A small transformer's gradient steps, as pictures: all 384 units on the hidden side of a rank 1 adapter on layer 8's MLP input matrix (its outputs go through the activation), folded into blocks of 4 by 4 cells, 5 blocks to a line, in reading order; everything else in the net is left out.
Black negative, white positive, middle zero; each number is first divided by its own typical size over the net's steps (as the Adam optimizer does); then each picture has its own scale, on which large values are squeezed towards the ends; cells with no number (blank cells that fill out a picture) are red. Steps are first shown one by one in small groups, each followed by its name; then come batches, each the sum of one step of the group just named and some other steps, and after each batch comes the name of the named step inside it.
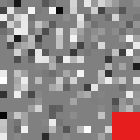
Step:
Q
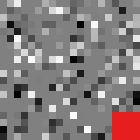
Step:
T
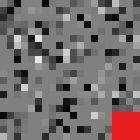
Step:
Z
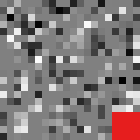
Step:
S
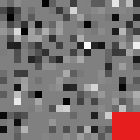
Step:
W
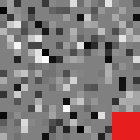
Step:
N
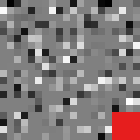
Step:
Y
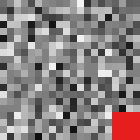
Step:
T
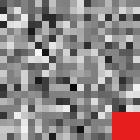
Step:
N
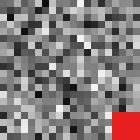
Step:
W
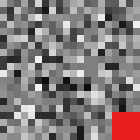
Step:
Z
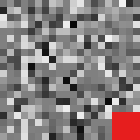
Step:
N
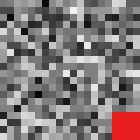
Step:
W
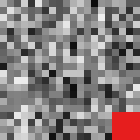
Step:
Q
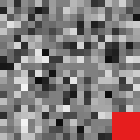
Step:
N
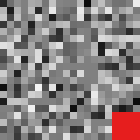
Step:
T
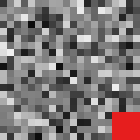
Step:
T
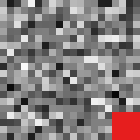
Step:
Y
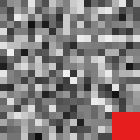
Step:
Z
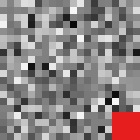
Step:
T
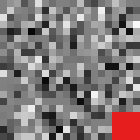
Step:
T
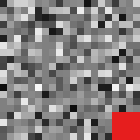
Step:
T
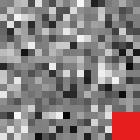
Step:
Q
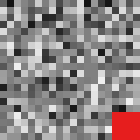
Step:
Y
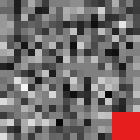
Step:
Z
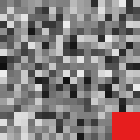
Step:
Q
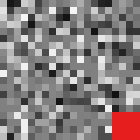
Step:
Y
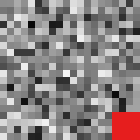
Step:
Q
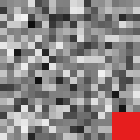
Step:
N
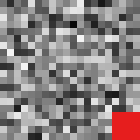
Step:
Y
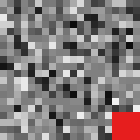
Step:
Q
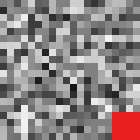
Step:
N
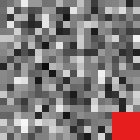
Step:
S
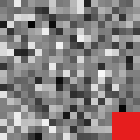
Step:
T
